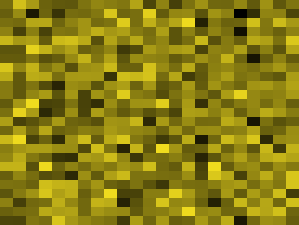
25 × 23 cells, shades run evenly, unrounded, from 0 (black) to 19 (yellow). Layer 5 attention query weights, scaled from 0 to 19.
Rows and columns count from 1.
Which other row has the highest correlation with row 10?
20
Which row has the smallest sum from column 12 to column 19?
4
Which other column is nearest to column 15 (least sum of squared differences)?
22
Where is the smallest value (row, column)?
2, 19
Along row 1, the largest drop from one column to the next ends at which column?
12
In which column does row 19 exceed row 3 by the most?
17
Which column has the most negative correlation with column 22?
11
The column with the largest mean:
9
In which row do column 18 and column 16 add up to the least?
3
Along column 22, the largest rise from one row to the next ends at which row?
18
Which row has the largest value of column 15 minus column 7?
24
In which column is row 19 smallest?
16
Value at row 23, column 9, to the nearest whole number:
15
